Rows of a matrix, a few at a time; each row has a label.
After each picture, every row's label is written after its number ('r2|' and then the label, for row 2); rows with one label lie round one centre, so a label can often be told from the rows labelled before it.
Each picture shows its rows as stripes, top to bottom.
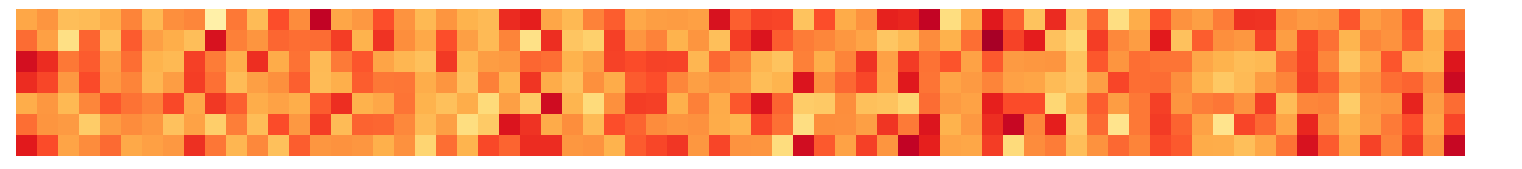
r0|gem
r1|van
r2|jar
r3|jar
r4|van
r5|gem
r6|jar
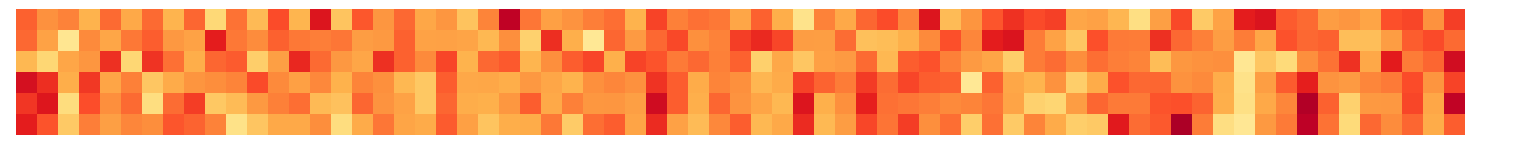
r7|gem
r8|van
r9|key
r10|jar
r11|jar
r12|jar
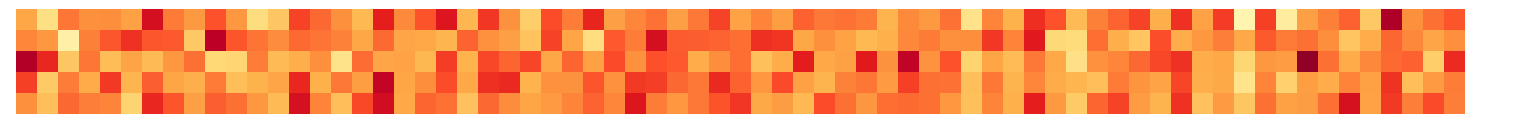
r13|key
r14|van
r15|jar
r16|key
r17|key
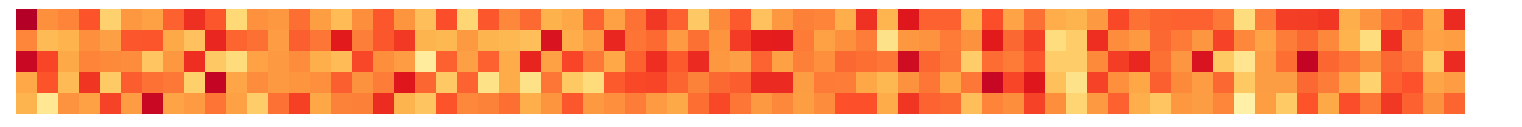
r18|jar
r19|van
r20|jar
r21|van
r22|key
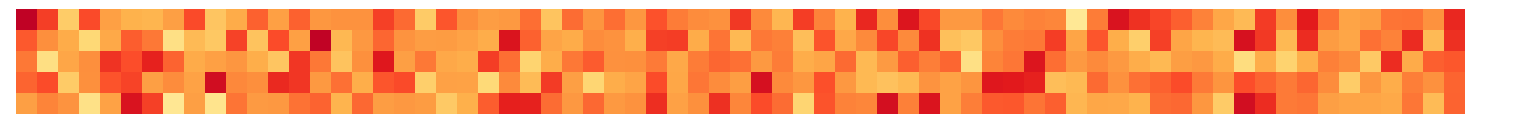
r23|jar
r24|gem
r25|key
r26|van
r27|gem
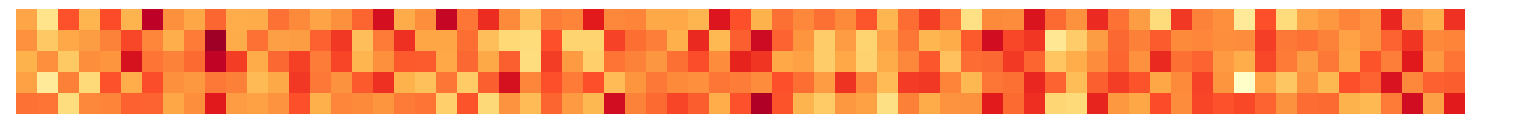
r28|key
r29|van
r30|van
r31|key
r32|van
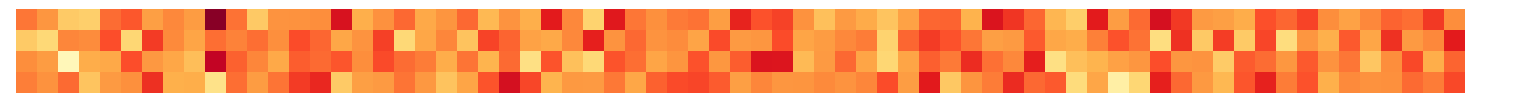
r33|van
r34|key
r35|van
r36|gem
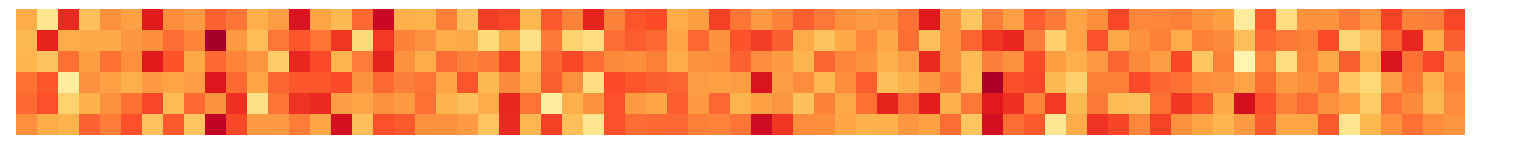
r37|key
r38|van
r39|key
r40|van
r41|gem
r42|van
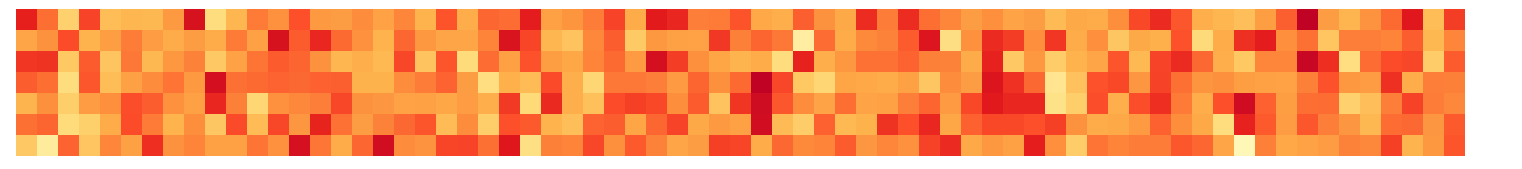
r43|jar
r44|gem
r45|jar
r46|van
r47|van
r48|gem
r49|key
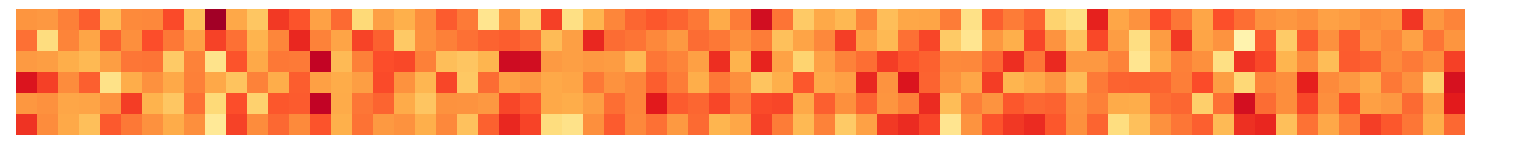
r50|van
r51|key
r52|gem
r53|jar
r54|gem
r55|gem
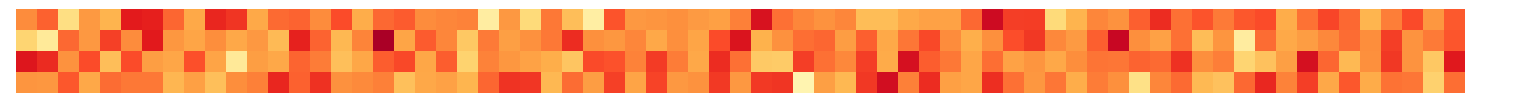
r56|van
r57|key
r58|jar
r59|gem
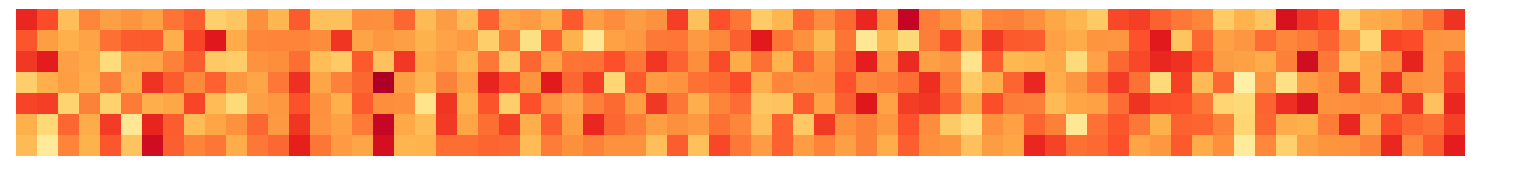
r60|jar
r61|van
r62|jar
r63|key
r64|jar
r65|key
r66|key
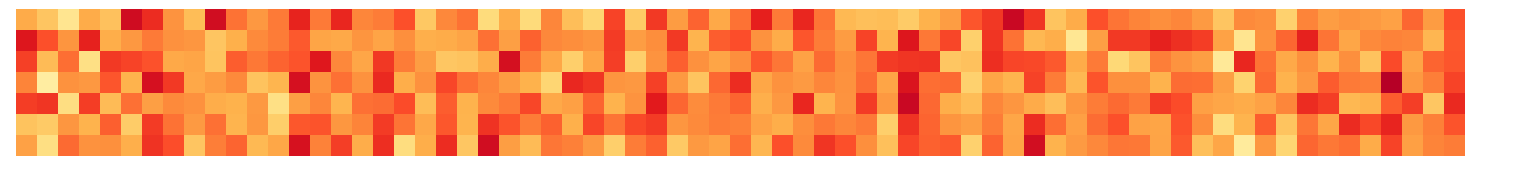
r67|van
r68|jar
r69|gem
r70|key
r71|jar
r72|key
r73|key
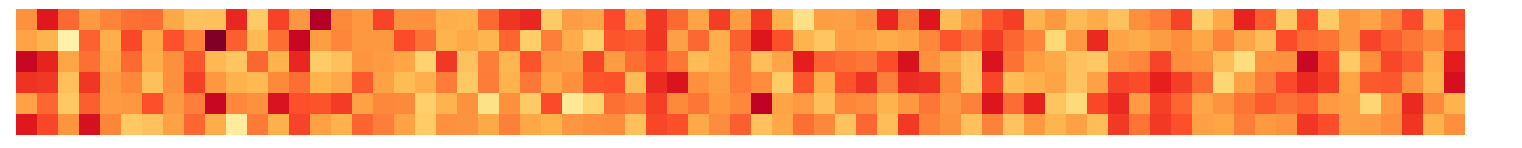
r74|gem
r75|van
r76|jar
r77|jar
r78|van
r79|jar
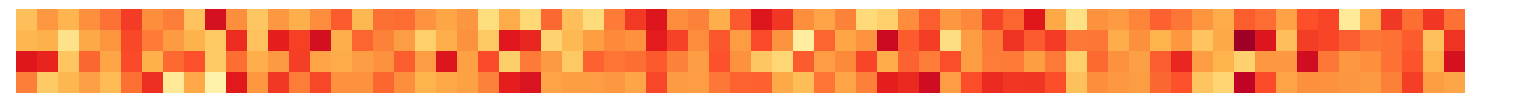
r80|van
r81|gem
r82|jar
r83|gem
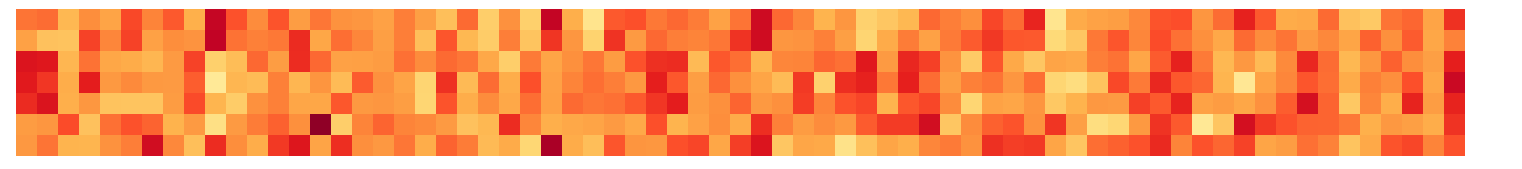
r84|van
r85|van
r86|jar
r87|jar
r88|jar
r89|gem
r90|van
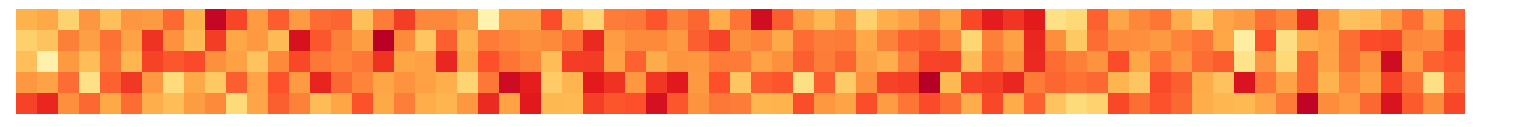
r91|van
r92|key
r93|key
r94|gem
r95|jar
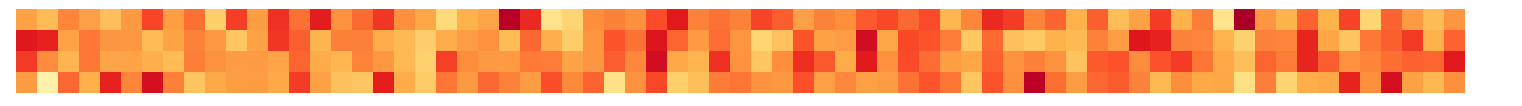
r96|gem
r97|jar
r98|jar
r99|key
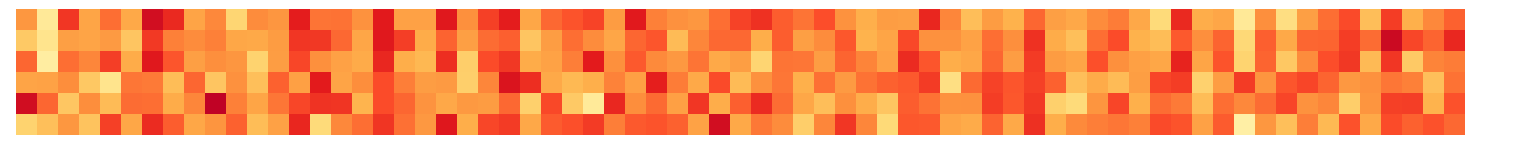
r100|key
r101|key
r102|key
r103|gem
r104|van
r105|key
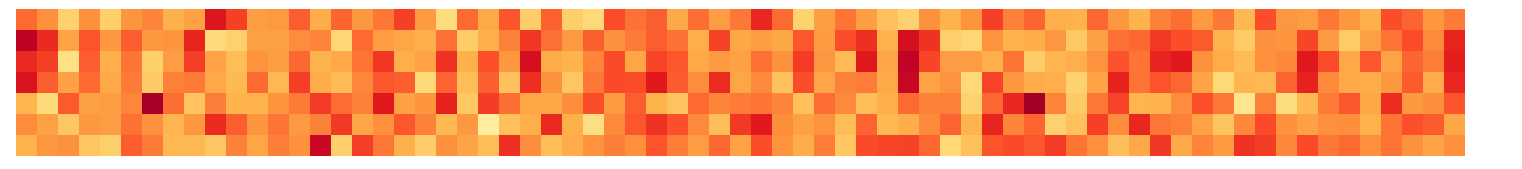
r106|van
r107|jar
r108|jar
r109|jar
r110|key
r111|van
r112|gem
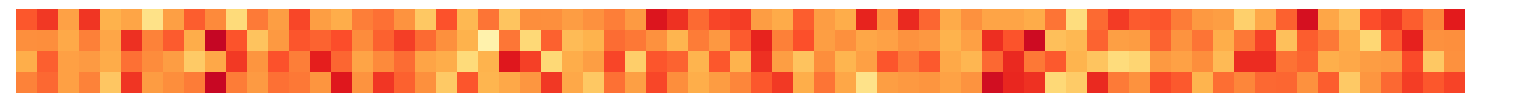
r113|jar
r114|van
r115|gem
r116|van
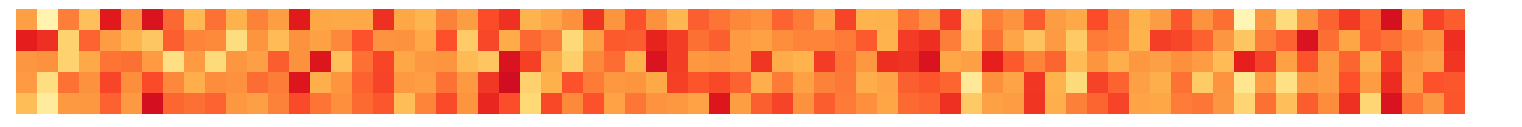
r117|key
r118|jar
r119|gem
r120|key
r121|key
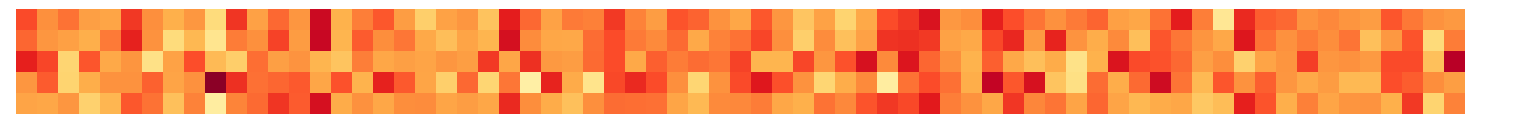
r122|gem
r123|gem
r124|jar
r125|van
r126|gem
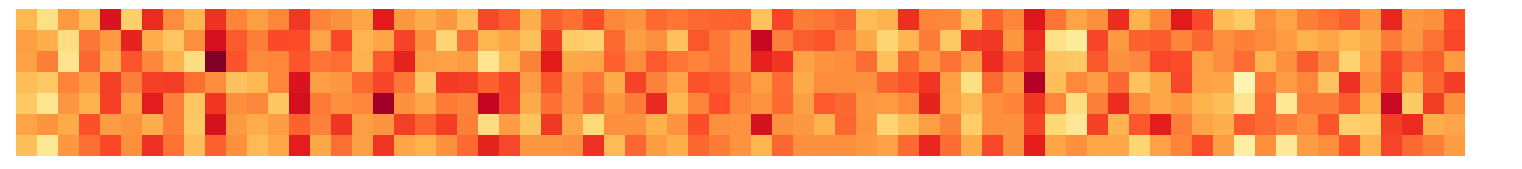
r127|key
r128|van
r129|van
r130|key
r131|key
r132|van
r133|key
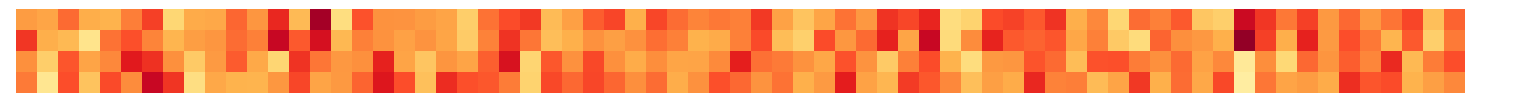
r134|gem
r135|gem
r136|key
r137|key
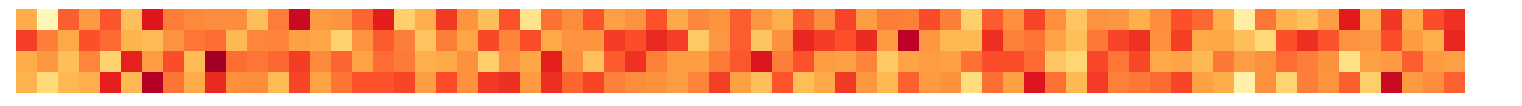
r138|key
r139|jar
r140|van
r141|key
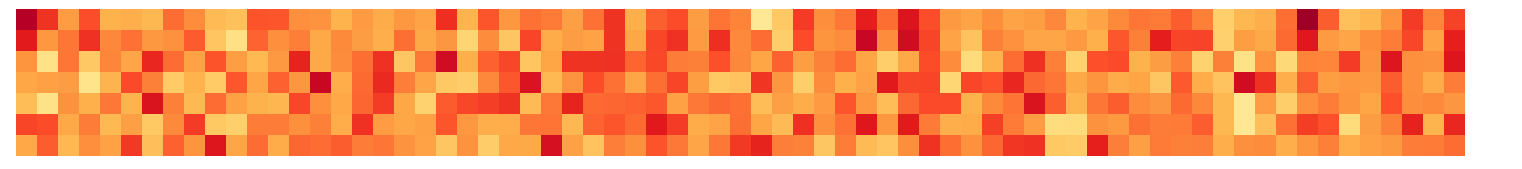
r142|jar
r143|jar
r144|key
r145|gem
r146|key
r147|jar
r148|van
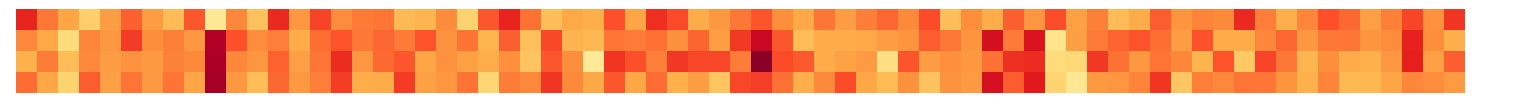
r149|gem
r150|van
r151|van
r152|van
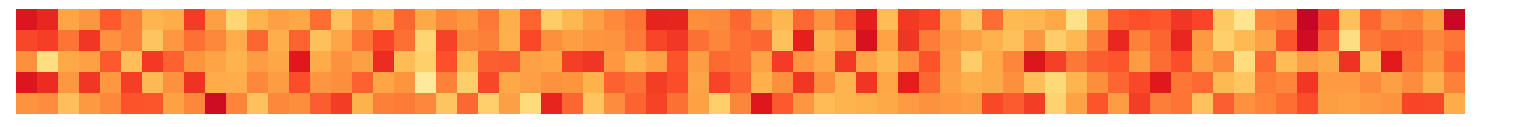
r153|jar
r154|jar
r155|key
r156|jar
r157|van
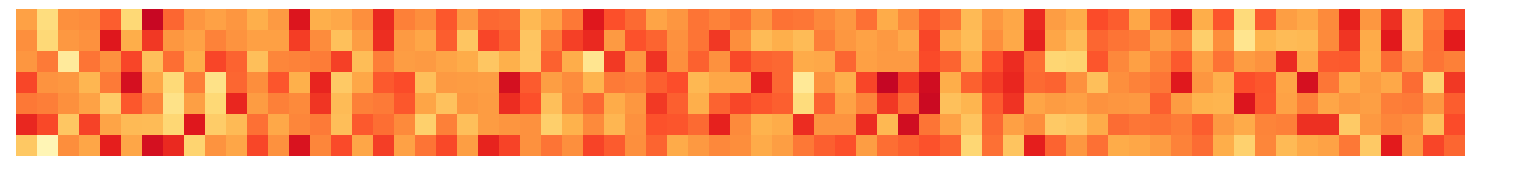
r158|key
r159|key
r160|van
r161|gem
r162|gem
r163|jar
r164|key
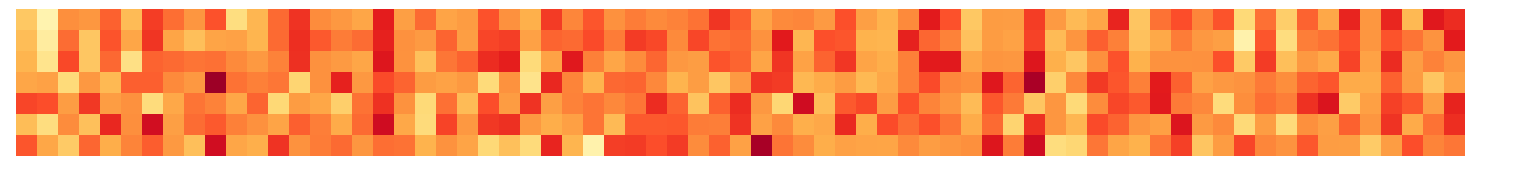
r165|key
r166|key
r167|key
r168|van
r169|jar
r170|key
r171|van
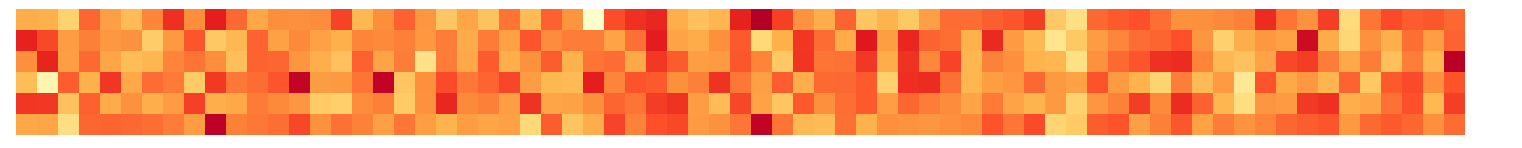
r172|van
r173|jar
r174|jar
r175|key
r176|jar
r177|van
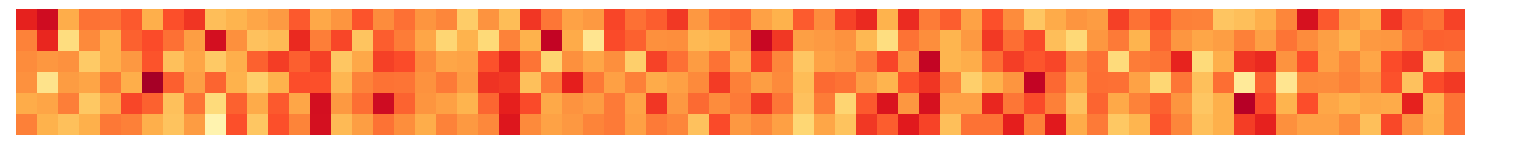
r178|jar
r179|van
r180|gem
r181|key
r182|gem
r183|gem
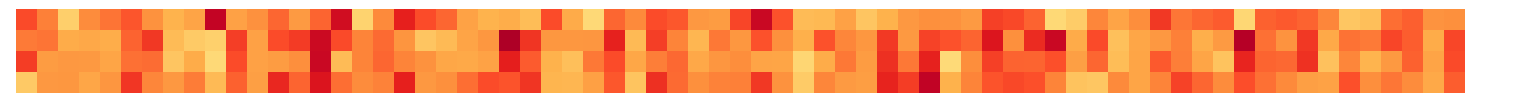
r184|van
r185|gem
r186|gem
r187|gem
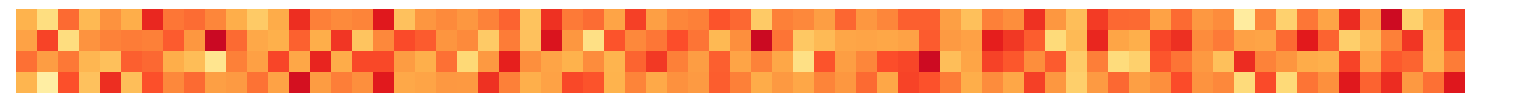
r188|key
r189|van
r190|gem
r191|key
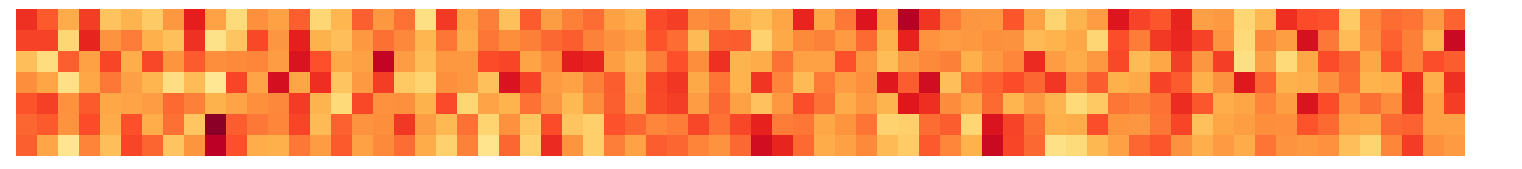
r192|jar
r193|jar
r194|key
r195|gem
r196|jar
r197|van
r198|van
